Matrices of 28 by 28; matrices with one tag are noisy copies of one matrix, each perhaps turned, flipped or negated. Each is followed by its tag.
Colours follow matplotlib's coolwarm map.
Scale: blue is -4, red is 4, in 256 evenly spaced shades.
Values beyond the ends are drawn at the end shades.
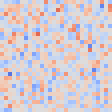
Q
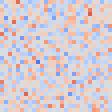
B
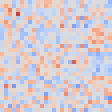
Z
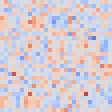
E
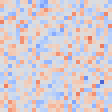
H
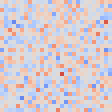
B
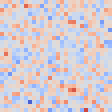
H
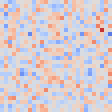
H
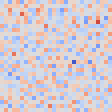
B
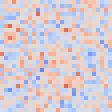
E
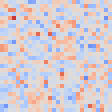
Z
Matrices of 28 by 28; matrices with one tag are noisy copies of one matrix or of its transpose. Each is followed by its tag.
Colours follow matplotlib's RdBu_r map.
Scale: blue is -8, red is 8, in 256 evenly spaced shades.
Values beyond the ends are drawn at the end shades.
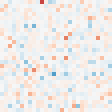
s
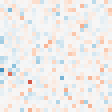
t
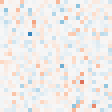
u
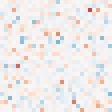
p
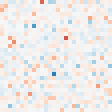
s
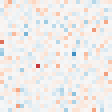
s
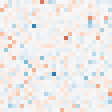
s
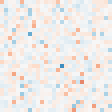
u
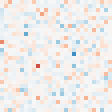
s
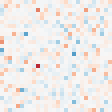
s
